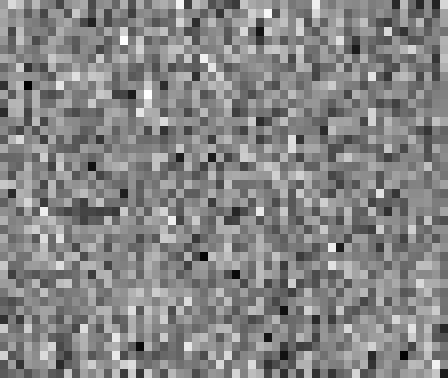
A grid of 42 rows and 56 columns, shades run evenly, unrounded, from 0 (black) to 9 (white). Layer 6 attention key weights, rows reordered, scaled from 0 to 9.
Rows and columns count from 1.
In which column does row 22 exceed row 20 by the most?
48
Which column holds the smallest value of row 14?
33
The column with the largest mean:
19
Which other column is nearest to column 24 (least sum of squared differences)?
50
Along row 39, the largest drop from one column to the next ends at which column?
8
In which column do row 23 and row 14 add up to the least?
6
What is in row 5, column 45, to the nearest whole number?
2
